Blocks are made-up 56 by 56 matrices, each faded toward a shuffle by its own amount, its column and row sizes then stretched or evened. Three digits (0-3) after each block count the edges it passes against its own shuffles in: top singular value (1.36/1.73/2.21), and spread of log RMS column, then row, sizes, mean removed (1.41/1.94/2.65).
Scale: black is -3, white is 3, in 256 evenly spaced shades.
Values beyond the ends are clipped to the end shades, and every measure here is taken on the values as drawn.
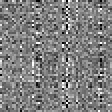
3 3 1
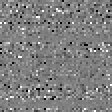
1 0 3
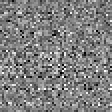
2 0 2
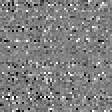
0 1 3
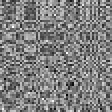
3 0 0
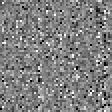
1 2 0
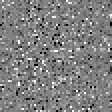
0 1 0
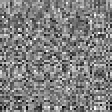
3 1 2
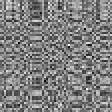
3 0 1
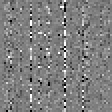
2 3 0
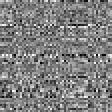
3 0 3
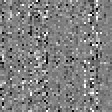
1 3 1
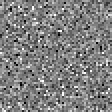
0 0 0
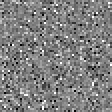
0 1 0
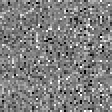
1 2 0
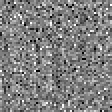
2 0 0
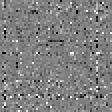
0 2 2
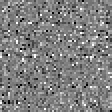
1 1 1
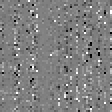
1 3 0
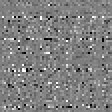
0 2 3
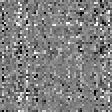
0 3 2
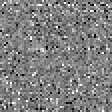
1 0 1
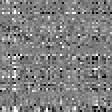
3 2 3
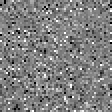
1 2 0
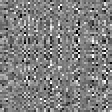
3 3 0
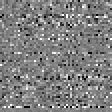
2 0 3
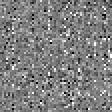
1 2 0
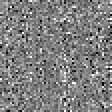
0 2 0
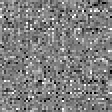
2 0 2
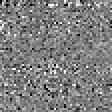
1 1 2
